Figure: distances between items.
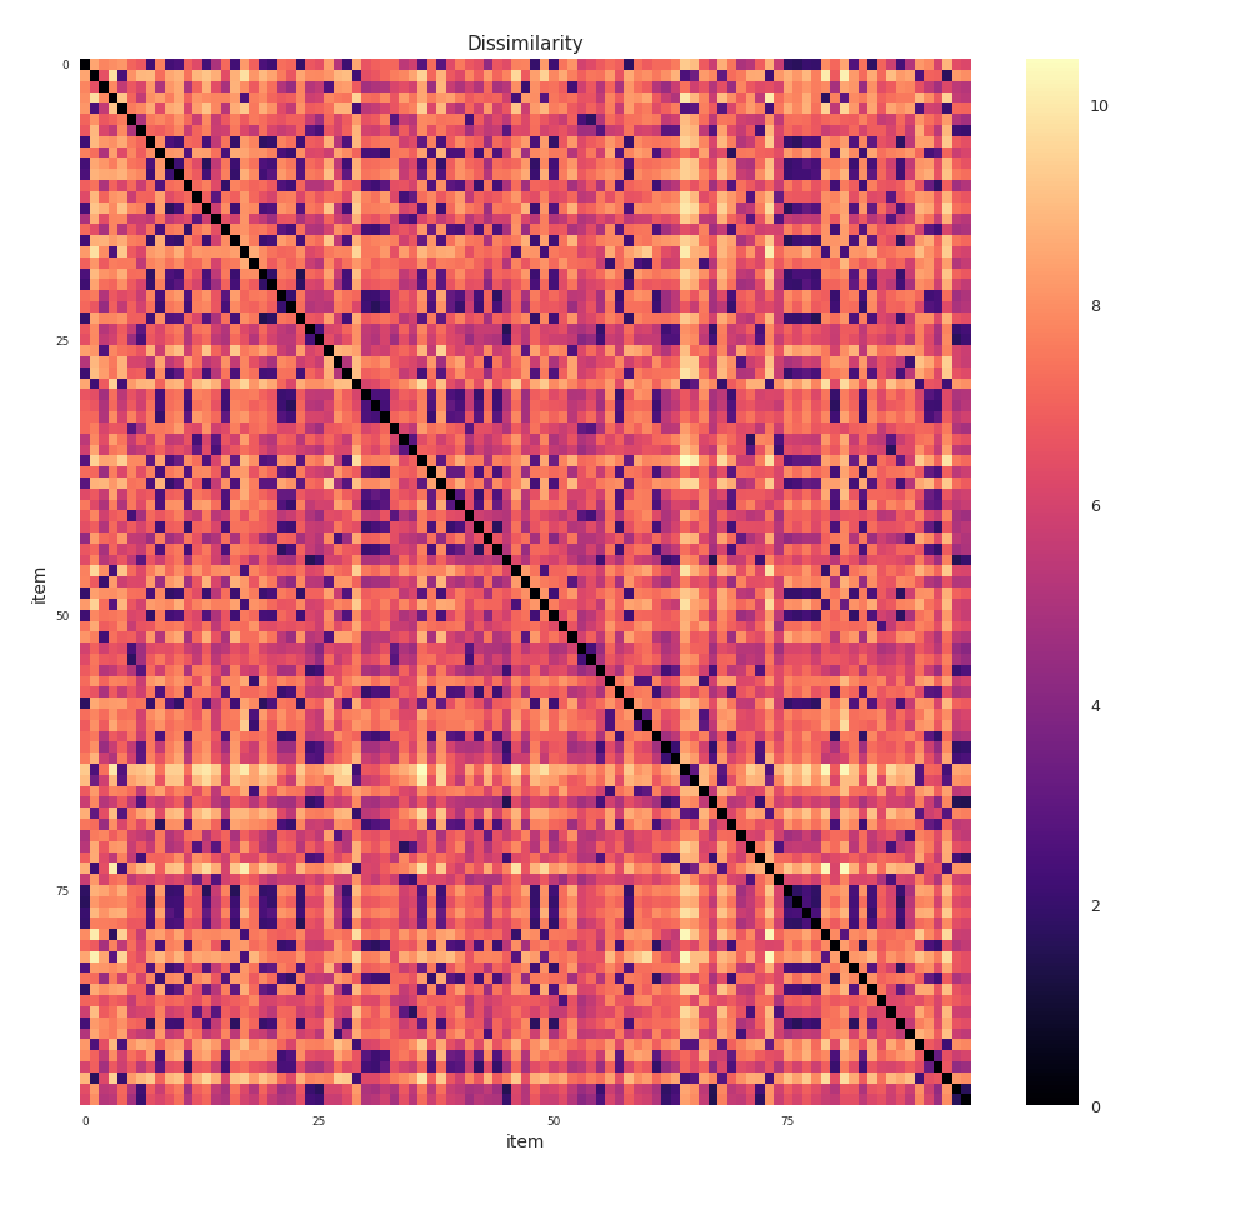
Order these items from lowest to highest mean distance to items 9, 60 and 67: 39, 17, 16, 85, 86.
16, 86, 39, 85, 17
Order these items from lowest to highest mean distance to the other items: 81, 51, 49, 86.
86, 51, 49, 81
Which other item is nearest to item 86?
35
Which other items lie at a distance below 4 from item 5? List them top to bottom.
33, 41, 53, 54
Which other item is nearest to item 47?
2
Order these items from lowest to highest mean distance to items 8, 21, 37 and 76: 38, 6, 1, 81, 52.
52, 6, 38, 1, 81
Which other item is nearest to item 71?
34
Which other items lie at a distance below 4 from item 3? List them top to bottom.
17, 46, 49, 79, 81
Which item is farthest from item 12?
64
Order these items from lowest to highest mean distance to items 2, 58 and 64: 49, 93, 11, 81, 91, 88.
91, 11, 93, 88, 49, 81
